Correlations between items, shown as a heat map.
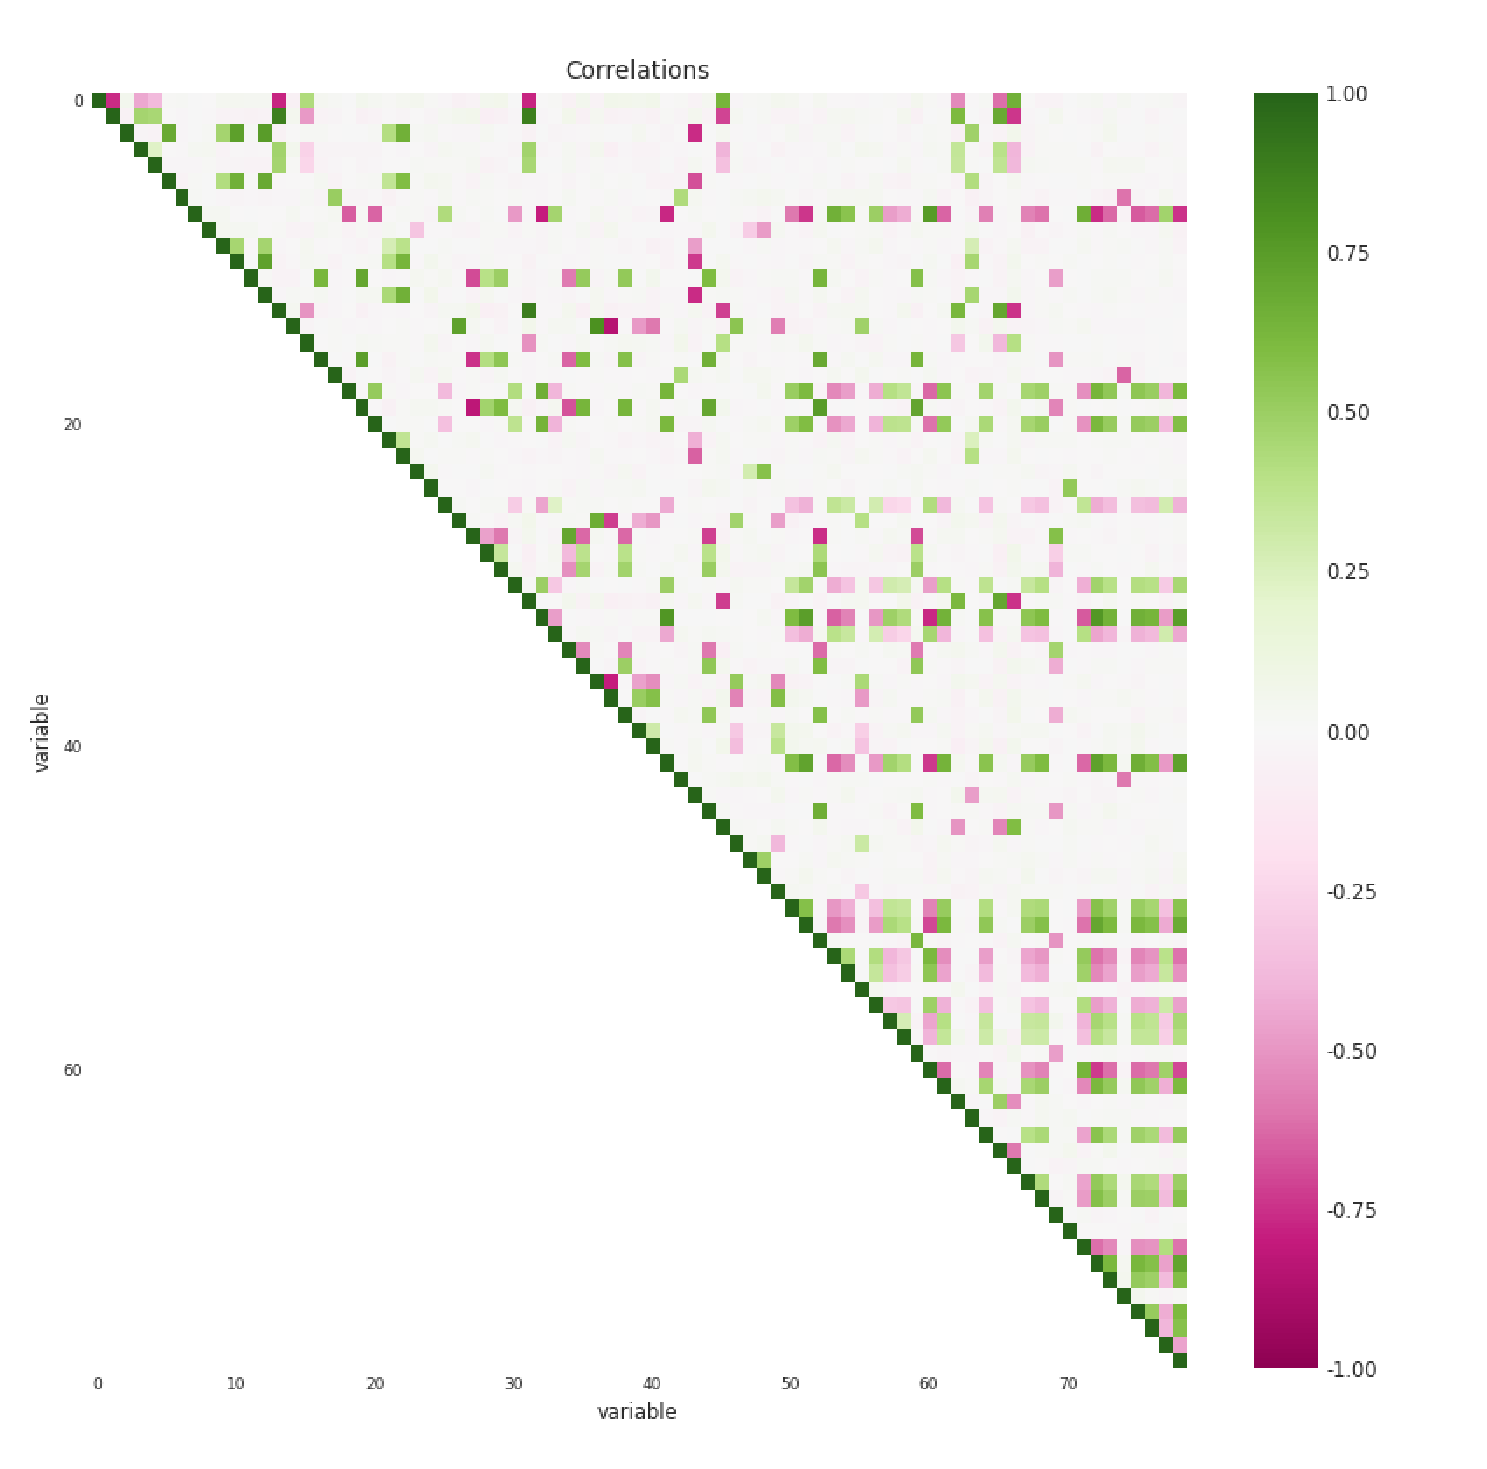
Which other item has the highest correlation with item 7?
60
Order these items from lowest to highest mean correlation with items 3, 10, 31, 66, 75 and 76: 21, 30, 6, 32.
6, 21, 30, 32
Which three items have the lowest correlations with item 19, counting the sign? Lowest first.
27, 34, 69
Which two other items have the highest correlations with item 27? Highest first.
34, 69
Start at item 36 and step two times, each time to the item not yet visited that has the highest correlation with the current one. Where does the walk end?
26
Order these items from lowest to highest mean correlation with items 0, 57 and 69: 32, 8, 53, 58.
53, 8, 58, 32
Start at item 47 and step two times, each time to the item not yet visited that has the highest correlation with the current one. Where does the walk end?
23
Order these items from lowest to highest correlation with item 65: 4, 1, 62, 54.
54, 4, 62, 1
